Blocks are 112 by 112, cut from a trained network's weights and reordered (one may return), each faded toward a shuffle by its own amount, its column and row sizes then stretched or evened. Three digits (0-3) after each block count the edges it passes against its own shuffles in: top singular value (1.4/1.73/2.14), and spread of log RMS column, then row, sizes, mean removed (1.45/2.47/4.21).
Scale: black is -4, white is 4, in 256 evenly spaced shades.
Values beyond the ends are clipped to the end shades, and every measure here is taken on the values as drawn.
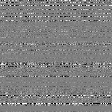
3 0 3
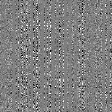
1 3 1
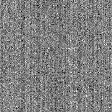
2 0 1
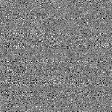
2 1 2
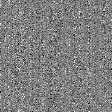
0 2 0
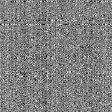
2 0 2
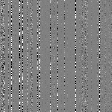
2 3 0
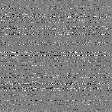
1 1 3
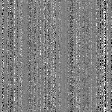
3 3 0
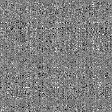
1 1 2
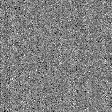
0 1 0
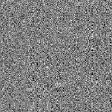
2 2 0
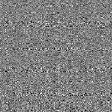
2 1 2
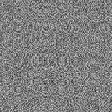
3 0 0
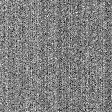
2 0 0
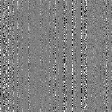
3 3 0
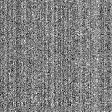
3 0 1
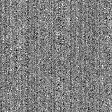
2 1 0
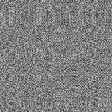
3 0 0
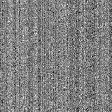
3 1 0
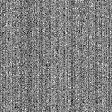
3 0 1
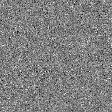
0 0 1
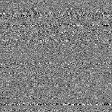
2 0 2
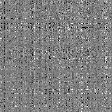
2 2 2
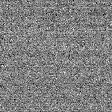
1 0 0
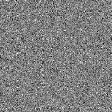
2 1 1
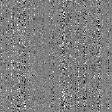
0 3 1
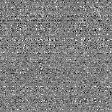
1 1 2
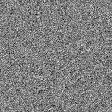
1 0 0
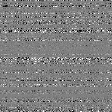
1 1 3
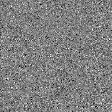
0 1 1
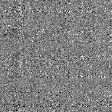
0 1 2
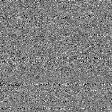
1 0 2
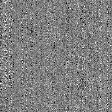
0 2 0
